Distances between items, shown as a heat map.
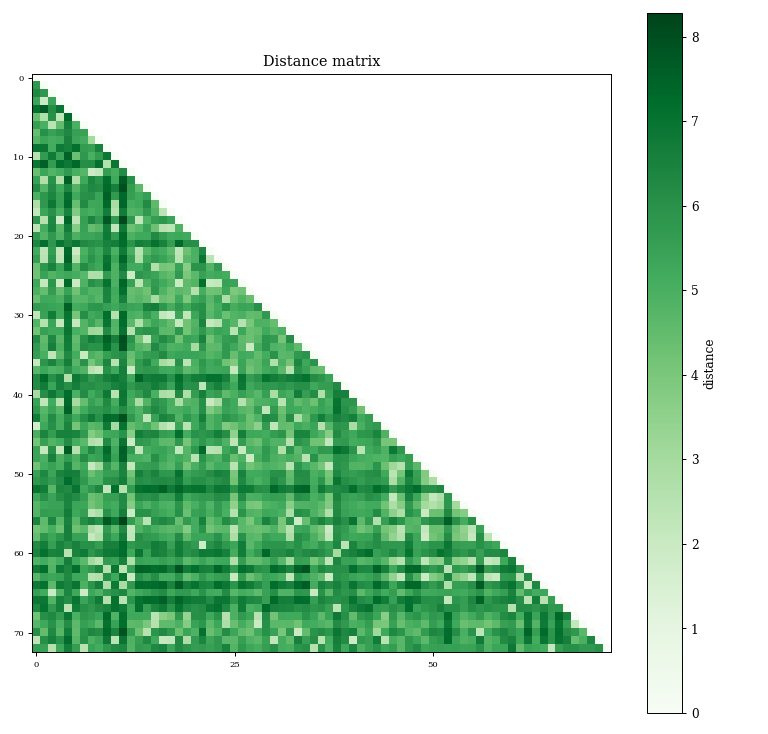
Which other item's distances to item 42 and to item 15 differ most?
29
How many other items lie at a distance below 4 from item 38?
3
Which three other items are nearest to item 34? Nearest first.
27, 48, 20
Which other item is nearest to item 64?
62
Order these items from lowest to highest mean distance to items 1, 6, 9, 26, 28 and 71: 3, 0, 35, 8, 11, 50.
3, 35, 0, 8, 50, 11
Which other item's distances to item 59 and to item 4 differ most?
21
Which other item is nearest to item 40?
71
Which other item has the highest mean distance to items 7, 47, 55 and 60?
11
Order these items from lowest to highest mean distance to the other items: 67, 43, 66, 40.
40, 43, 67, 66
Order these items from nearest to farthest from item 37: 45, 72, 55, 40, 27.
55, 45, 27, 72, 40
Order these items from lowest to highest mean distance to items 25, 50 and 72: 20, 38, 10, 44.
44, 20, 10, 38
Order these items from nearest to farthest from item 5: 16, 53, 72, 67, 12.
16, 12, 72, 53, 67
